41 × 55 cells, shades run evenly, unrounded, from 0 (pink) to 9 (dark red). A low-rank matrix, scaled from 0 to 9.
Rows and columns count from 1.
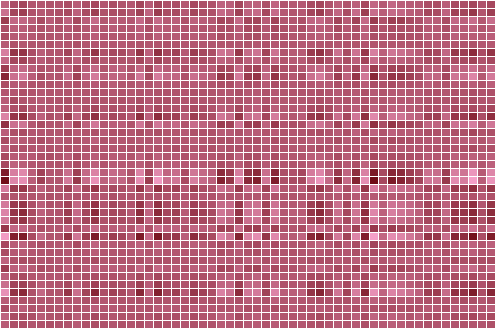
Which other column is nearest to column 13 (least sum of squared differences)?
10
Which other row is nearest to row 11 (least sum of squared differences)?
39
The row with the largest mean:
30
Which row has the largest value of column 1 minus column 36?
23
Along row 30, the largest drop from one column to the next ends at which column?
42
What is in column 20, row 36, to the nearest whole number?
5
